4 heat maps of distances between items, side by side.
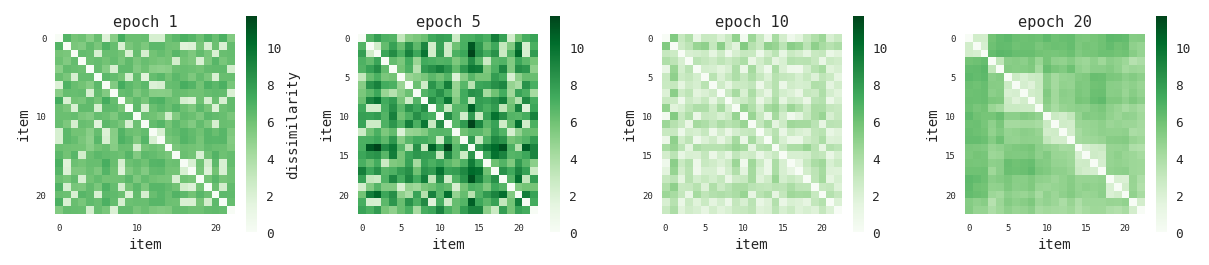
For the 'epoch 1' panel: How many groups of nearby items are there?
6
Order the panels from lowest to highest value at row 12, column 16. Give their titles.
epoch 10, epoch 20, epoch 5, epoch 1
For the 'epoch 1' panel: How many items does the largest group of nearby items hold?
6
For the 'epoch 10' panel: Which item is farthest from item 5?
1
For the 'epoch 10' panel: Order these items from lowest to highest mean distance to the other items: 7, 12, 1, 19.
12, 7, 19, 1
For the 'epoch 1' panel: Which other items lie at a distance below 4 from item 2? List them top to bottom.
5, 9, 11, 20
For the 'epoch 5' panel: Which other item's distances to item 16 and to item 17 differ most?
3
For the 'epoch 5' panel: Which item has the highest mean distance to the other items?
14
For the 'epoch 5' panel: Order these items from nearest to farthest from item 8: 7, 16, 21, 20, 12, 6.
6, 20, 12, 7, 16, 21
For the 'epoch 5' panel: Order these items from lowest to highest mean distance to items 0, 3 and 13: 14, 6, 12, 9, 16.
12, 16, 6, 9, 14
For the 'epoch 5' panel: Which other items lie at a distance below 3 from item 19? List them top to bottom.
0, 5, 12
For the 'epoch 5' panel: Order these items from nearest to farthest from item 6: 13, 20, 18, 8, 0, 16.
8, 20, 0, 13, 16, 18
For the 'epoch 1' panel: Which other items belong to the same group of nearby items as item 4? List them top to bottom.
7, 22
